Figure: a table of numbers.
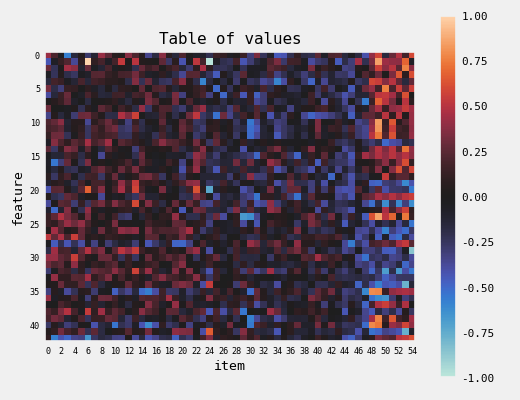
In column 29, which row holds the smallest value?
24
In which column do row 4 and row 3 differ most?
20
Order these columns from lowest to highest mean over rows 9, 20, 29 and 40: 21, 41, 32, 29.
41, 29, 32, 21
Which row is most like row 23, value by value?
16
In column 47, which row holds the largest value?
15
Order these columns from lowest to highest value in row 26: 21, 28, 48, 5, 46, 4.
46, 48, 28, 4, 5, 21
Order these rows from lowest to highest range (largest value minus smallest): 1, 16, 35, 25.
25, 16, 35, 1
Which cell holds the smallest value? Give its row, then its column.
1, 24
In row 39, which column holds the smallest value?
30
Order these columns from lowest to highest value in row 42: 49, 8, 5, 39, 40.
5, 8, 39, 40, 49
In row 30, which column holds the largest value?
4
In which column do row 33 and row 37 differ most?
50
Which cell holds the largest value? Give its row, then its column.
1, 6
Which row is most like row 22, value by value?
32
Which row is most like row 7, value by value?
37
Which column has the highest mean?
49
